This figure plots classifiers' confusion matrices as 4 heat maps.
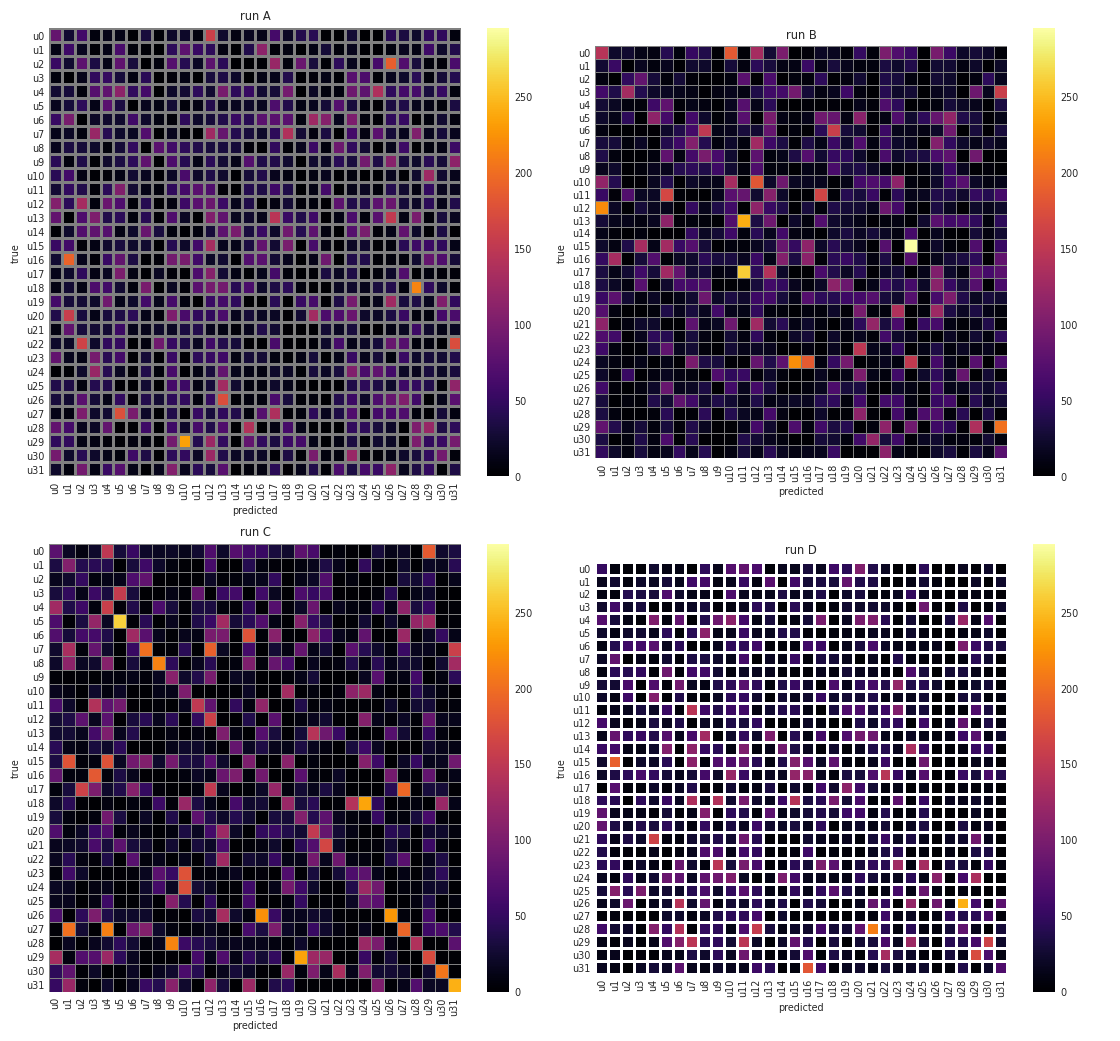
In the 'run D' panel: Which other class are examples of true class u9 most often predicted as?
u23
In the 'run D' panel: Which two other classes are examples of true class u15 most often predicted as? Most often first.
u1, u7
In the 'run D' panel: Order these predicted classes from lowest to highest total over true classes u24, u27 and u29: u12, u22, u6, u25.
u25, u12, u22, u6
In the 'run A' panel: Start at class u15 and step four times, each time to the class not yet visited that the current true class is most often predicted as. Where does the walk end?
u13
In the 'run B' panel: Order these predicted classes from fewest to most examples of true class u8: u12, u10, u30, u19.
u30, u10, u19, u12
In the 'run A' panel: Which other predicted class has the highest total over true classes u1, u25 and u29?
u10
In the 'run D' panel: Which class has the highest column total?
u11
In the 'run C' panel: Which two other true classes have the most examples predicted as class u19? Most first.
u29, u5
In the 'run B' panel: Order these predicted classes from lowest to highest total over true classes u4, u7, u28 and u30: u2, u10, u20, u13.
u2, u10, u13, u20
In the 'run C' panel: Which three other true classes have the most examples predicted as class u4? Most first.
u27, u15, u0
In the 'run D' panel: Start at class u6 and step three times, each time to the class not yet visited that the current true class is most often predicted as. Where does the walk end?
u4
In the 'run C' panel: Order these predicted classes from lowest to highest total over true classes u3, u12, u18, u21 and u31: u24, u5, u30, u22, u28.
u22, u28, u30, u5, u24
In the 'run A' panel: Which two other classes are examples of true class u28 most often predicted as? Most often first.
u15, u29
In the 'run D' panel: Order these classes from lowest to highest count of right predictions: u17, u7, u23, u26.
u7, u17, u26, u23
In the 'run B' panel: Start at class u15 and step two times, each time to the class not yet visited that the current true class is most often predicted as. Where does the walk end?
u16
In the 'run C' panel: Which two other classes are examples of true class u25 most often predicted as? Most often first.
u9, u24
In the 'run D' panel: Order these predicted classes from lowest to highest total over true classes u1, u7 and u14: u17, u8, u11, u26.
u26, u17, u8, u11
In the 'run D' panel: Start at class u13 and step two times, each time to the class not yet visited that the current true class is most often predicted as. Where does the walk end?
u5
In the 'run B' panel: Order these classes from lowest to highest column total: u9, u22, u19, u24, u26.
u9, u19, u24, u22, u26
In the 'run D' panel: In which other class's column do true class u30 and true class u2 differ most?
u29
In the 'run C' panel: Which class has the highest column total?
u4
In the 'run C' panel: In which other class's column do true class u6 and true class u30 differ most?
u15
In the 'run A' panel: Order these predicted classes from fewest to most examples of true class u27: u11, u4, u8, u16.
u8, u4, u11, u16
